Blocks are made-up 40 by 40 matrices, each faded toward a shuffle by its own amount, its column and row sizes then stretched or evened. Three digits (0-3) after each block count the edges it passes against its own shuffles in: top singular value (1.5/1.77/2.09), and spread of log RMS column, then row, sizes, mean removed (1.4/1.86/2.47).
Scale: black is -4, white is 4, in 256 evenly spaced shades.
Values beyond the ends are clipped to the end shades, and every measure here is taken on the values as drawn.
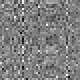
3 2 0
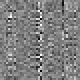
3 3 1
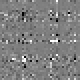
0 2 3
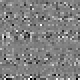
2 0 3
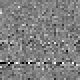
1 0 2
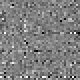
1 1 2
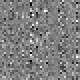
1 3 0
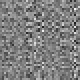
3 3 0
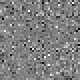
1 1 0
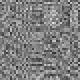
3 1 1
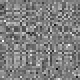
3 0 1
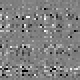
2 1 3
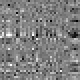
3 2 2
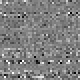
1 0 3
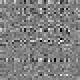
3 2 3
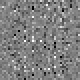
0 2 0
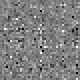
0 2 1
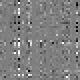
2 3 1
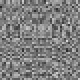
3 0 1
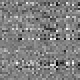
3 1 3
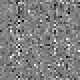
2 2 0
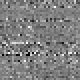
0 0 3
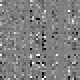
0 3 2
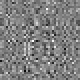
3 2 1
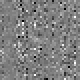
0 3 0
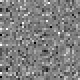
2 1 0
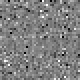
0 1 1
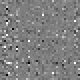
0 2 1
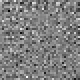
2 1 1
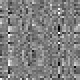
3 3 0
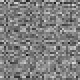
3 0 3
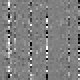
3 3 0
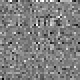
2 0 2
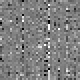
1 3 1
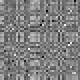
3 0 0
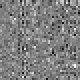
2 2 0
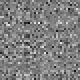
2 0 2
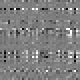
3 1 3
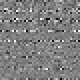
2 0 3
